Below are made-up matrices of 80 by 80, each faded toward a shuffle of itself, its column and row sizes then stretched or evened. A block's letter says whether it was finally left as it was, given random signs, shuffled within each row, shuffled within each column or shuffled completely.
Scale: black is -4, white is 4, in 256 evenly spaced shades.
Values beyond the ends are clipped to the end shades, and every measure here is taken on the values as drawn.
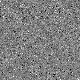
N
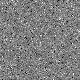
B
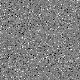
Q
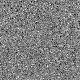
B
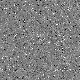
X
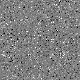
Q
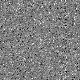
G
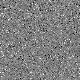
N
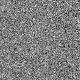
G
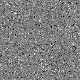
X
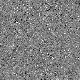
Q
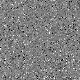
X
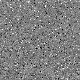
N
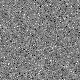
B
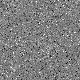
B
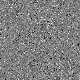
G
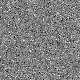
B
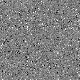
Q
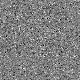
N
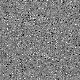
X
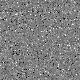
N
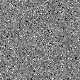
X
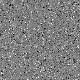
G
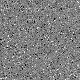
N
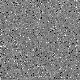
Q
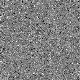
G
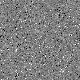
G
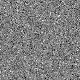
G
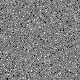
B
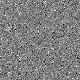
Q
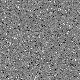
B
